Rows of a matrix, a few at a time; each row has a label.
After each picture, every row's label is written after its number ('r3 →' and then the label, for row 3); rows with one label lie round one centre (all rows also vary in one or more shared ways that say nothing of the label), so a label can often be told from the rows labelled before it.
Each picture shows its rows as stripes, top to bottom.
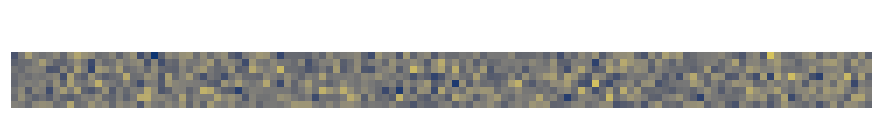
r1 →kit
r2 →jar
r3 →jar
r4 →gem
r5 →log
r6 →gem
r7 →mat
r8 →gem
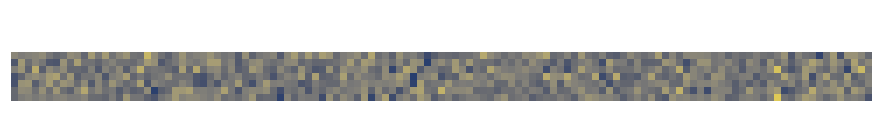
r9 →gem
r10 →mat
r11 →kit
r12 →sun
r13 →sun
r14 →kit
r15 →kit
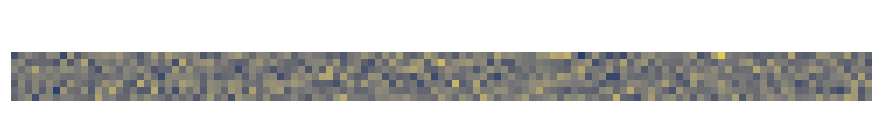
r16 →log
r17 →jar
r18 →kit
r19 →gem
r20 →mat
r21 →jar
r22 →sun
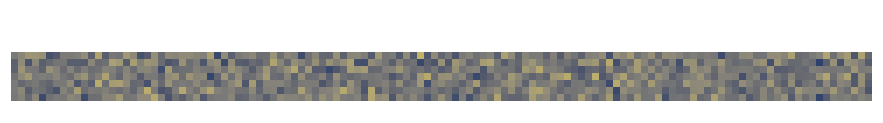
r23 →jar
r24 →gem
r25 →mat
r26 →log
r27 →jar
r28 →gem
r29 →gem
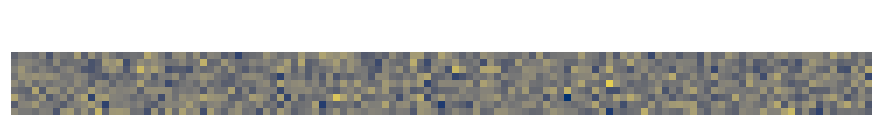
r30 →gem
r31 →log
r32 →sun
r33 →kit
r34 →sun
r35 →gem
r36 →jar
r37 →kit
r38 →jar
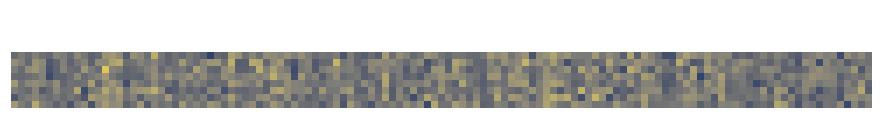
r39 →log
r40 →jar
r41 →log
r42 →log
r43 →log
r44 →gem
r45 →log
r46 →jar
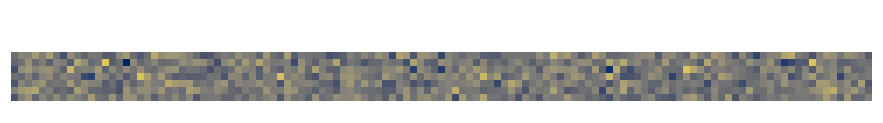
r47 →mat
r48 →log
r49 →sun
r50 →sun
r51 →mat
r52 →mat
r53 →sun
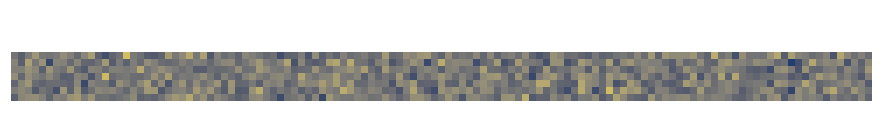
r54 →kit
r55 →log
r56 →sun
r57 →log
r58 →gem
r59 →gem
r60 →kit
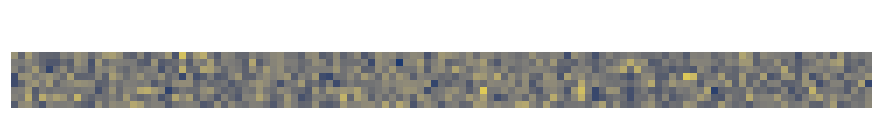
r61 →jar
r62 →jar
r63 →jar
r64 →sun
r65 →kit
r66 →sun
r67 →sun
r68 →sun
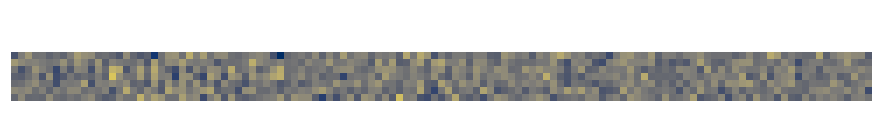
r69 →kit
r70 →jar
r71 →jar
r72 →jar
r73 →jar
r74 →gem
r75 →mat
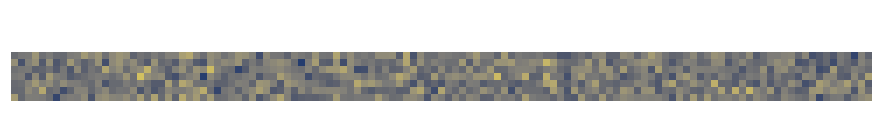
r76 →jar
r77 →jar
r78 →gem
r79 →sun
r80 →mat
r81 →log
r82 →jar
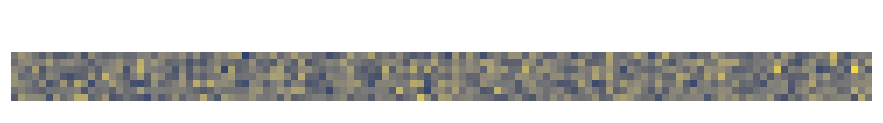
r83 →mat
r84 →sun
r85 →kit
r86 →log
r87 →jar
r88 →mat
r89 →log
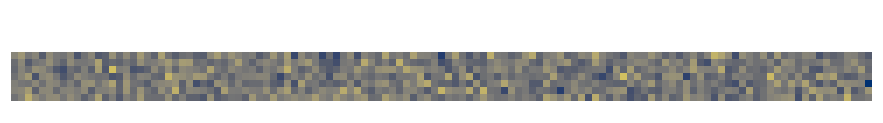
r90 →kit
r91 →mat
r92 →jar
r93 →mat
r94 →kit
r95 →sun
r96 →sun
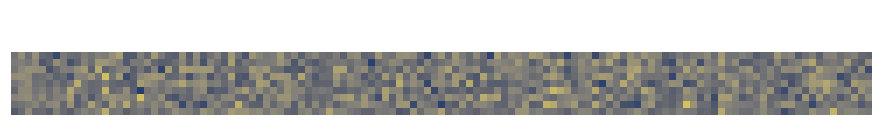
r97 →jar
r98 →log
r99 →jar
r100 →log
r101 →mat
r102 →log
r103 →sun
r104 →sun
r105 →log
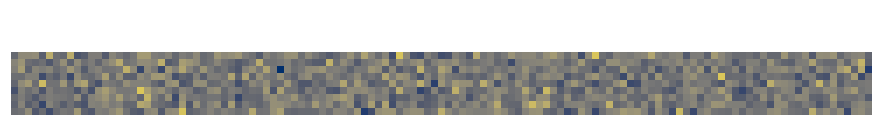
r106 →mat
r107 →kit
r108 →gem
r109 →log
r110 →sun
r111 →mat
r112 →gem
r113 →gem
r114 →jar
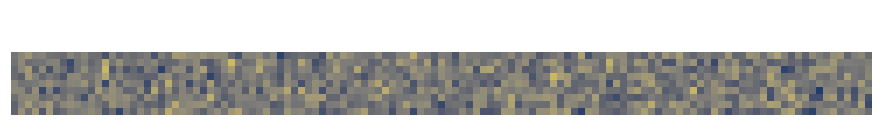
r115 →kit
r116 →log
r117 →log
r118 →log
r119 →jar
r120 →jar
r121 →gem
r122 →kit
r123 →mat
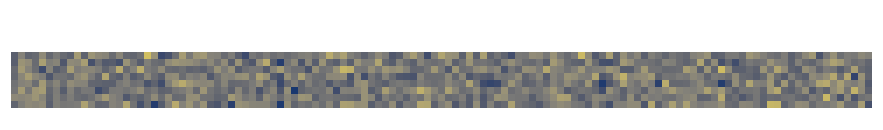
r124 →gem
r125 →mat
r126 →sun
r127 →log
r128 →mat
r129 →kit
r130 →log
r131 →kit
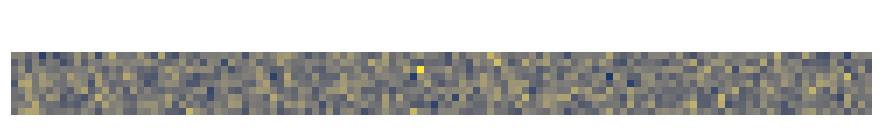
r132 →kit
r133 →gem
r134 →kit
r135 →sun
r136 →sun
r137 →log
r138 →log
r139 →log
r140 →kit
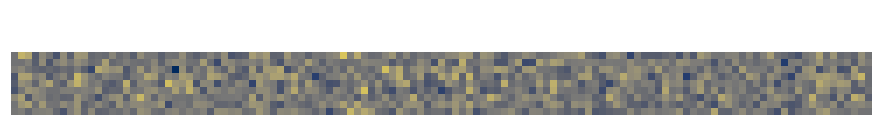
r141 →sun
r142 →log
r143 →jar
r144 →mat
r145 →mat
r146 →mat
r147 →kit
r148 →sun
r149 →mat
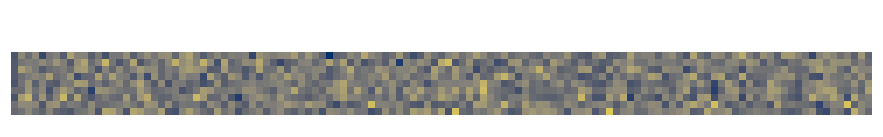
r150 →mat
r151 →log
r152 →mat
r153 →jar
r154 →sun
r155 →sun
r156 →sun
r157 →gem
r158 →kit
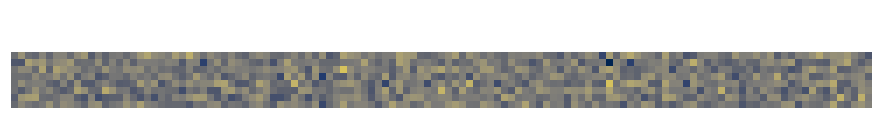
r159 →mat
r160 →sun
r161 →sun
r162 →kit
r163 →mat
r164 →log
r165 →kit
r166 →sun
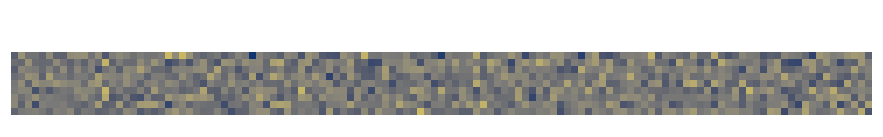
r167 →mat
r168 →log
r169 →kit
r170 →jar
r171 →gem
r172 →log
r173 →log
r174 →sun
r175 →kit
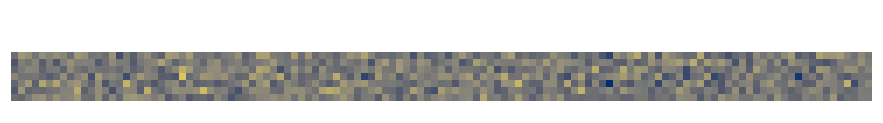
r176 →mat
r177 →kit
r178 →mat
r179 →jar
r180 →sun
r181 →gem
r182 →sun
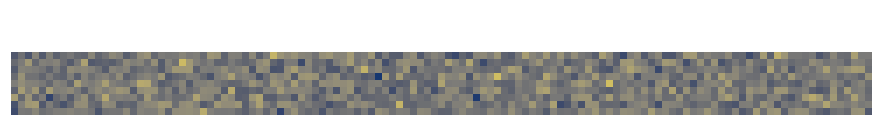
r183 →gem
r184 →mat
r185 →mat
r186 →log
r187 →gem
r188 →gem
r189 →log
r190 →mat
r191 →kit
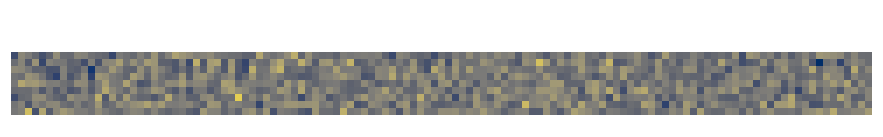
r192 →mat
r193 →gem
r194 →jar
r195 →jar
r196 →log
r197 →log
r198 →jar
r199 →gem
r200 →sun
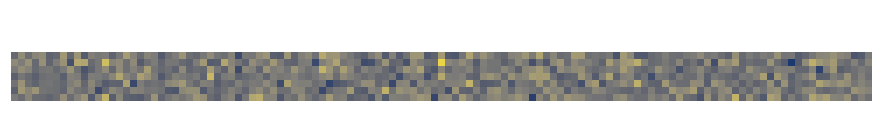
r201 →gem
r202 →log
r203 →gem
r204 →gem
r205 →mat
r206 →kit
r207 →log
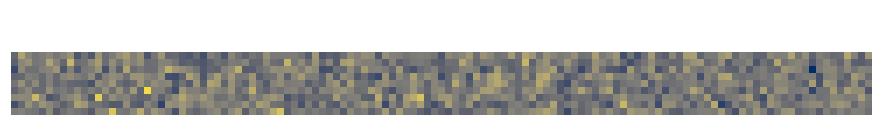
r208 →sun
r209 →sun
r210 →mat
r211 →kit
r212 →jar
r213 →gem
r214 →jar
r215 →mat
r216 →jar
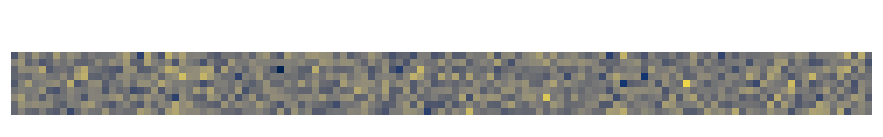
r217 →gem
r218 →gem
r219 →kit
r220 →kit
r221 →sun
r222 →jar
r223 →gem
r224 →mat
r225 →mat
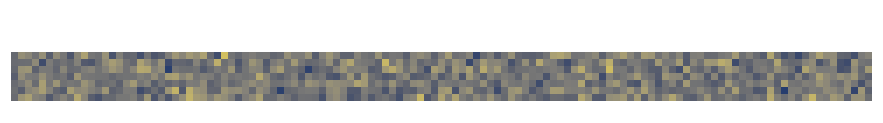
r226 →log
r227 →kit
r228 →sun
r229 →mat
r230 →sun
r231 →log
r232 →kit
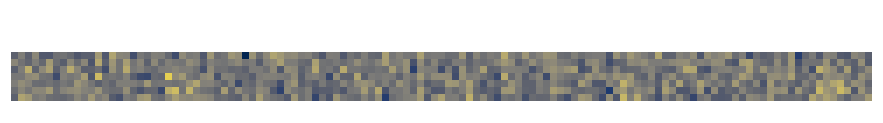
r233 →jar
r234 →jar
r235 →sun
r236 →jar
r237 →mat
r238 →mat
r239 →mat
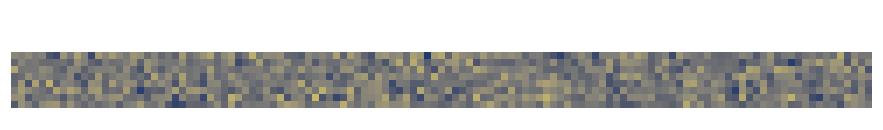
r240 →jar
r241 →mat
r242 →gem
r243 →jar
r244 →gem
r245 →gem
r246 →jar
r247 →sun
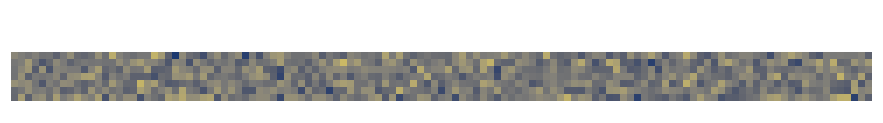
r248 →jar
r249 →sun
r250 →sun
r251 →kit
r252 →sun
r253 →mat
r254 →gem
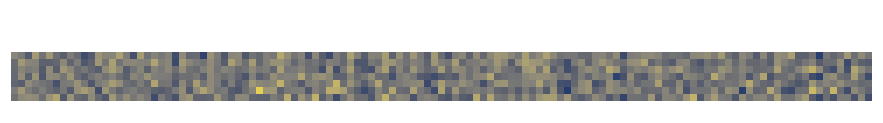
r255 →jar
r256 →jar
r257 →kit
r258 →gem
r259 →jar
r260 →kit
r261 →kit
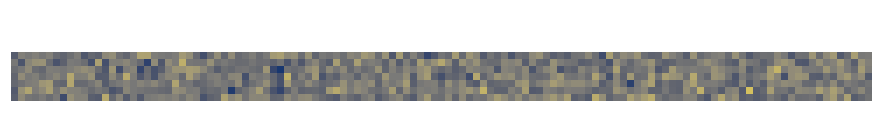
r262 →mat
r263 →jar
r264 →kit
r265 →kit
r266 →sun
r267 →sun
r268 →log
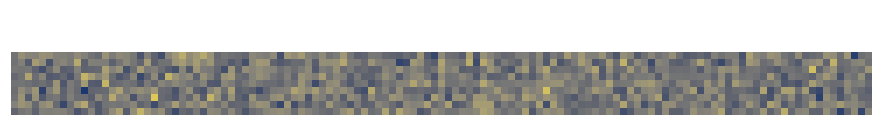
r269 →gem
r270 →gem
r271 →log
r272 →log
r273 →log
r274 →gem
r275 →jar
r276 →kit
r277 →sun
